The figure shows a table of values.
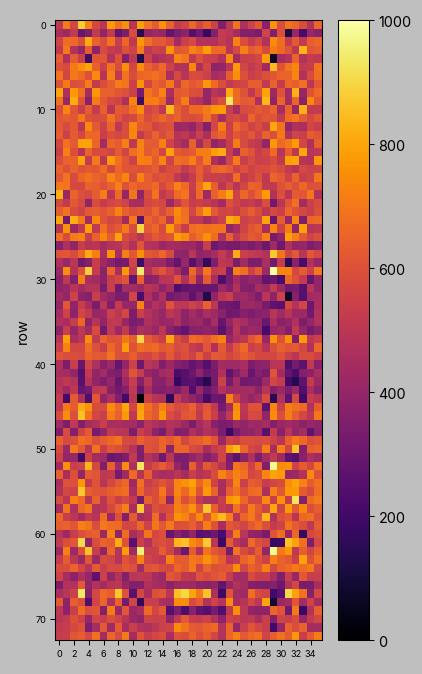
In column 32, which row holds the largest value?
56
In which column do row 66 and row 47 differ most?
3
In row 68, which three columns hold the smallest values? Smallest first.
29, 11, 4
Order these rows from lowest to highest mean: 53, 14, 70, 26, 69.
26, 69, 70, 53, 14
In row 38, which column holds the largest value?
9
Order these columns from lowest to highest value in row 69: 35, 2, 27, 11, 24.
27, 11, 2, 35, 24
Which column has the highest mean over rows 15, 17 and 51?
22
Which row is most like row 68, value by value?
4
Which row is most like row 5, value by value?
14
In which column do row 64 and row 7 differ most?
11
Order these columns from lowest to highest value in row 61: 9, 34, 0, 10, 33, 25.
10, 34, 25, 0, 9, 33
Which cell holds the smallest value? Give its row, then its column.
44, 11
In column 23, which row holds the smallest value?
48
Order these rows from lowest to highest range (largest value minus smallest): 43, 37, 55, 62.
43, 55, 37, 62
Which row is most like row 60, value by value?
69
